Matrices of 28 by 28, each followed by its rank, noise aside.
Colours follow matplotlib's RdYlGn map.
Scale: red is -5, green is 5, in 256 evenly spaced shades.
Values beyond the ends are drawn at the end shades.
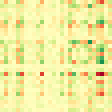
two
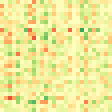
three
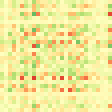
three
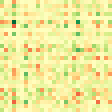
three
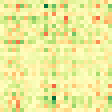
four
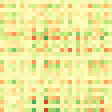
two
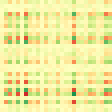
one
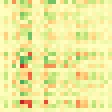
two
